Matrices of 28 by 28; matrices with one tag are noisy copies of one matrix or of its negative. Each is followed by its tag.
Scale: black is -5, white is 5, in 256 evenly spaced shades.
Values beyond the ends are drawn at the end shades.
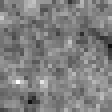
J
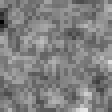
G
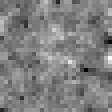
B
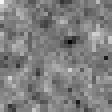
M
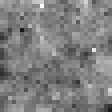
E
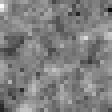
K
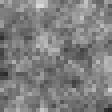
E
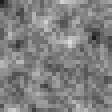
M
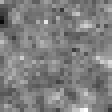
G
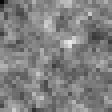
M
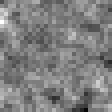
G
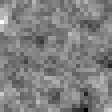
G
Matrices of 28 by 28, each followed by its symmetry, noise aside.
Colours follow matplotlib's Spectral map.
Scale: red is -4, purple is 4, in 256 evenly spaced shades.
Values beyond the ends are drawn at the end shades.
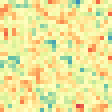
symmetric across the other diagonal.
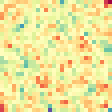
symmetric.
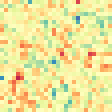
antisymmetric.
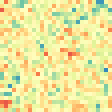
no symmetry.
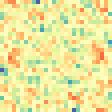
same after a half turn.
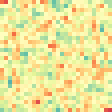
same after a half turn.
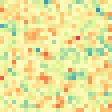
no symmetry.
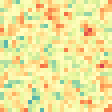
no symmetry.
